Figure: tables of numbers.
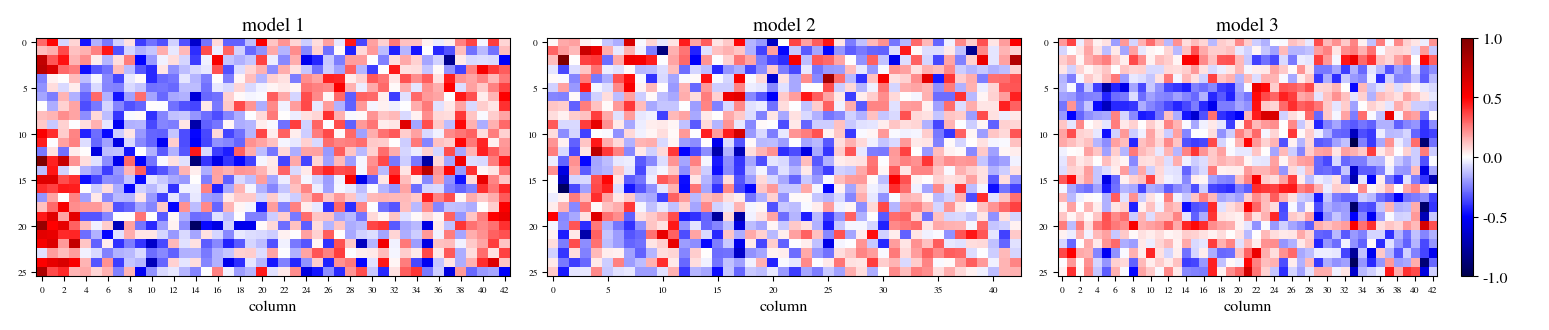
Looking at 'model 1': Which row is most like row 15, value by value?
3
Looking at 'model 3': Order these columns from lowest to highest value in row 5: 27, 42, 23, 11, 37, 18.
18, 11, 42, 37, 27, 23
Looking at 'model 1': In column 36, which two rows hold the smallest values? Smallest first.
1, 18
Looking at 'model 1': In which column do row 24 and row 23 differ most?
35
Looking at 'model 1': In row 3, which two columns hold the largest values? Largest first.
0, 1
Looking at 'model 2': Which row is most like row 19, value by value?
12
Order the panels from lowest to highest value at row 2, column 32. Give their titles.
model 2, model 1, model 3
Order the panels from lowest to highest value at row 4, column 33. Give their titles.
model 3, model 2, model 1
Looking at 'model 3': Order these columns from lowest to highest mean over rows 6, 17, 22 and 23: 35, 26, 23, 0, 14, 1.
35, 14, 1, 0, 26, 23
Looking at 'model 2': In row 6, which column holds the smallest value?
20
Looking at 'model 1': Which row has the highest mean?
14
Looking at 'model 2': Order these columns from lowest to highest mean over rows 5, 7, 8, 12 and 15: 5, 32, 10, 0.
10, 0, 5, 32
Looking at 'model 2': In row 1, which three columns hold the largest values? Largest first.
3, 4, 32
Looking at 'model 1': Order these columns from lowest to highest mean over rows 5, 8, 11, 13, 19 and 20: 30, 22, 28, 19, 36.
19, 22, 28, 36, 30
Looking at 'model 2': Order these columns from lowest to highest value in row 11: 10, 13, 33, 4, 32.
13, 10, 33, 32, 4
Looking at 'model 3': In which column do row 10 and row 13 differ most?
5
